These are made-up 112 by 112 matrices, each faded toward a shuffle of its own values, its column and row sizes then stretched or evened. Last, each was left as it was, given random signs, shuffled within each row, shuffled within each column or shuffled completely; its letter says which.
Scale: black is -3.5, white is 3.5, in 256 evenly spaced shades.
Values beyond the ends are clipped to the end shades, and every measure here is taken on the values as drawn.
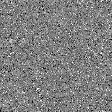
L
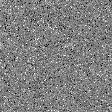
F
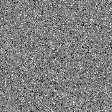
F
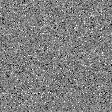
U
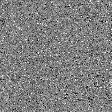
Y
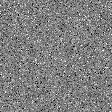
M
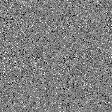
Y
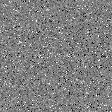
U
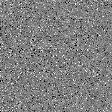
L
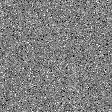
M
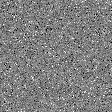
M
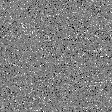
U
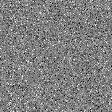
F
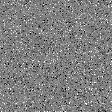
Y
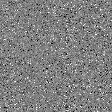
Y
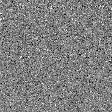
U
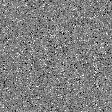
F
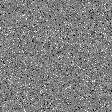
M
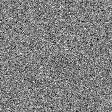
M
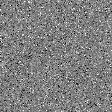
F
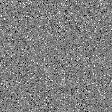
L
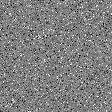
M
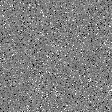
F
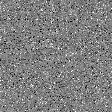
U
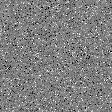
M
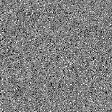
L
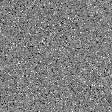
M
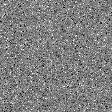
F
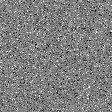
M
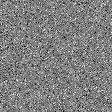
M
